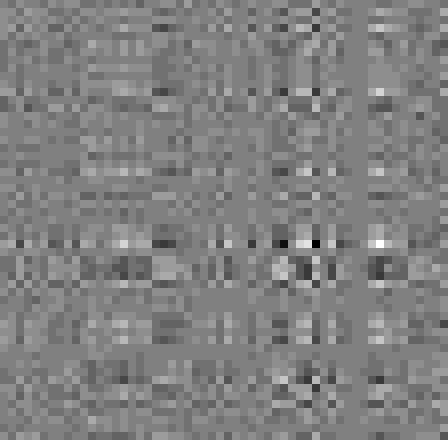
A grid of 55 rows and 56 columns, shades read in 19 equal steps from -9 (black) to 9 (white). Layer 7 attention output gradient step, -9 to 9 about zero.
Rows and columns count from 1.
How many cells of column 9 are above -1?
39
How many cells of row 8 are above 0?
8
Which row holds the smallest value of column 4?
14
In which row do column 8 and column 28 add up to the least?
31
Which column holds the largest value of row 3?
40
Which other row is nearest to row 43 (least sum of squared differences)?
36
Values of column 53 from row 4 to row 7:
-2 -1 0 1
